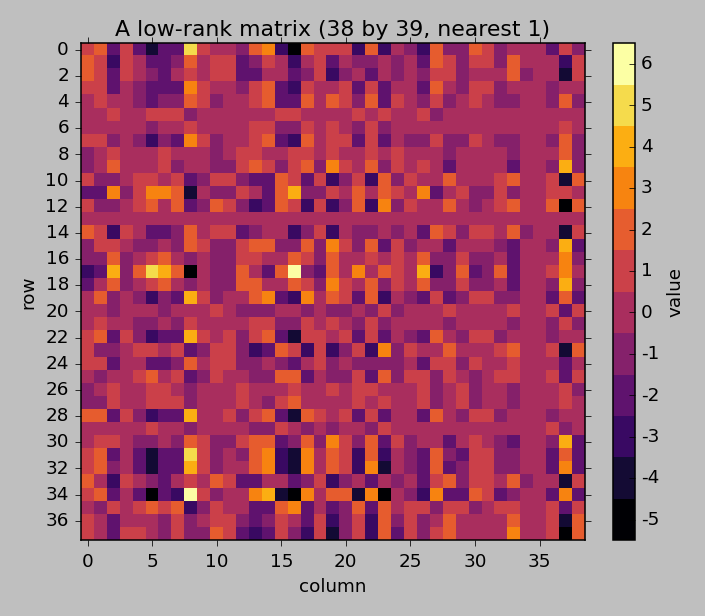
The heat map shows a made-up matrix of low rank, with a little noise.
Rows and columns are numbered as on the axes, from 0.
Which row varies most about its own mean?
34
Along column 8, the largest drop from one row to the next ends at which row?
35
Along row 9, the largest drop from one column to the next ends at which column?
38
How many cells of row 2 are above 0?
11
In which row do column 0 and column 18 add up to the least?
17
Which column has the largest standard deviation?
37
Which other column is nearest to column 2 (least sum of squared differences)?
6
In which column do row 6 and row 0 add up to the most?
8
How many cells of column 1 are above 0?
17
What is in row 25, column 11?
0
